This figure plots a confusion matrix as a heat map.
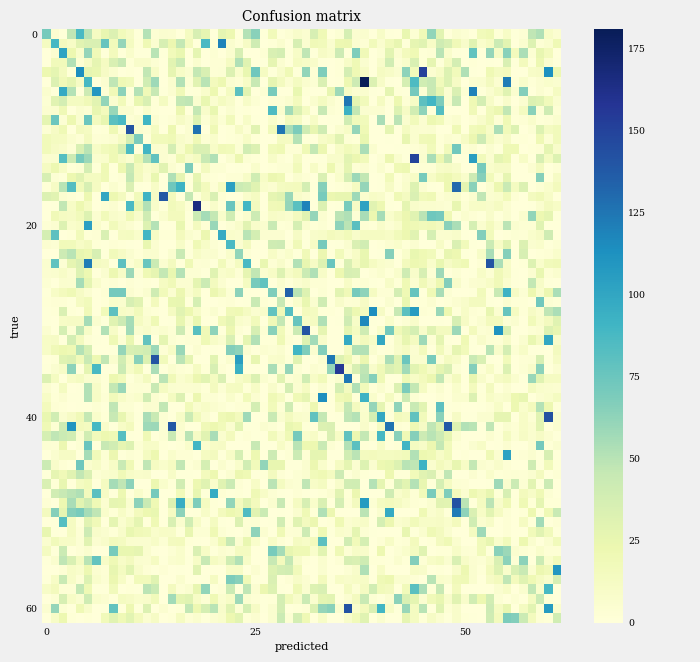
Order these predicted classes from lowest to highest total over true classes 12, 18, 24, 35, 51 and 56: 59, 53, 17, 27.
17, 27, 59, 53
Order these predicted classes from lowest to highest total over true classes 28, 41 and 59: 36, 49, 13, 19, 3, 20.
36, 19, 20, 49, 13, 3
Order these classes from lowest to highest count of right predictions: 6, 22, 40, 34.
22, 40, 6, 34
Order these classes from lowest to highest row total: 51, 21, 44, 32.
51, 44, 21, 32
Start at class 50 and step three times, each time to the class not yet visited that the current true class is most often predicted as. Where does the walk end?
33
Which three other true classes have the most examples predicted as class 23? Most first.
34, 35, 6
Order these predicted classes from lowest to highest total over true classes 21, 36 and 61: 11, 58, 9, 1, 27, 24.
27, 11, 9, 24, 58, 1
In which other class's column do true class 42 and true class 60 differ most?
9
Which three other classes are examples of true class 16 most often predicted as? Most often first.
49, 22, 3
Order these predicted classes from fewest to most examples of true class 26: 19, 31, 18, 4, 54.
31, 54, 18, 19, 4
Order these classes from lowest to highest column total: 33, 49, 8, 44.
49, 8, 33, 44
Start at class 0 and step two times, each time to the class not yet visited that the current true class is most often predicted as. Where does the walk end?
45
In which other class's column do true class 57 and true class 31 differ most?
54
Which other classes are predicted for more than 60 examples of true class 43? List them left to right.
5, 18, 37, 59
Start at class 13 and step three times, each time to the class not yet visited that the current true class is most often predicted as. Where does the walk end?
6
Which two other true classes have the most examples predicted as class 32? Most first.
40, 19
